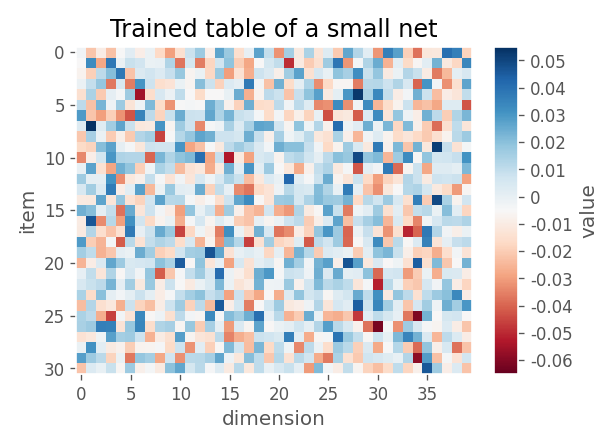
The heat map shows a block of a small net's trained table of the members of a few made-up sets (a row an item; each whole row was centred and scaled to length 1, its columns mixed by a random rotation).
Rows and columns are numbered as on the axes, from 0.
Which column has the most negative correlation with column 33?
15
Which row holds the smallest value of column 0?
10
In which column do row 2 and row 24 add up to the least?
17
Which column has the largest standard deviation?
30
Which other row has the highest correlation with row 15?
18
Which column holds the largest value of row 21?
14
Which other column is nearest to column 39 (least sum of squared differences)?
9
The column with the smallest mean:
34
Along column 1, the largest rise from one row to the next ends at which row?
7
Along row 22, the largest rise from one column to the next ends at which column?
31
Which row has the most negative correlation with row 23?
11
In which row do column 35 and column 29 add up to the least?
26
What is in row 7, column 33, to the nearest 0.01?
0.02
